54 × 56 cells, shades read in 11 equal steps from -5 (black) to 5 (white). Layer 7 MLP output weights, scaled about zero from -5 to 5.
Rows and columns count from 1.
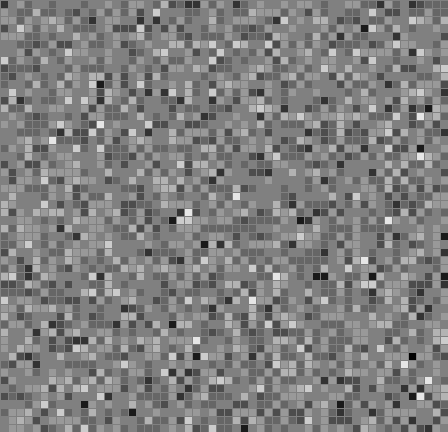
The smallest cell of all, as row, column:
45, 52
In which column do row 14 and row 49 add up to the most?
33
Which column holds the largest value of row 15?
53
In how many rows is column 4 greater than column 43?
26
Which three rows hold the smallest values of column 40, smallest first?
35, 27, 21
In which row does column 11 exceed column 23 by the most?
13
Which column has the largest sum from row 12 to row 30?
9
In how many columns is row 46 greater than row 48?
27
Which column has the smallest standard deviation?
15
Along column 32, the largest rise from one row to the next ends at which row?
38
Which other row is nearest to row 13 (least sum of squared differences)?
32
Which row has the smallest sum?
1
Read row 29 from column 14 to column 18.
0 -1 -1 2 -2
